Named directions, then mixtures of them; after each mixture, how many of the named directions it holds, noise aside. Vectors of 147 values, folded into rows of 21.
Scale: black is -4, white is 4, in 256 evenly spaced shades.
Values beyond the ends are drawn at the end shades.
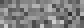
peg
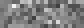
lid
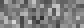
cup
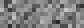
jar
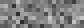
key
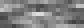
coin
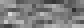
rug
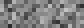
one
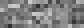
four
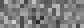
one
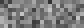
three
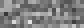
two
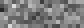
four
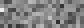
three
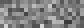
one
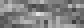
one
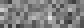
four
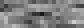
one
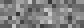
three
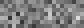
four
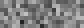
three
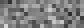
one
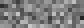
one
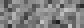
one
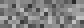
one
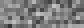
four
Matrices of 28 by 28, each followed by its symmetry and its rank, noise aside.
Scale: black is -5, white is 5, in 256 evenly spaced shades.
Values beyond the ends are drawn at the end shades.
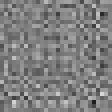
antisymmetric, rank four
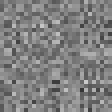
no symmetry, rank four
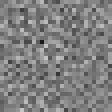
symmetric, rank three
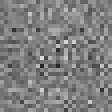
antisymmetric, rank four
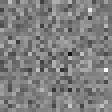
no symmetry, rank four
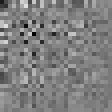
symmetric, rank two
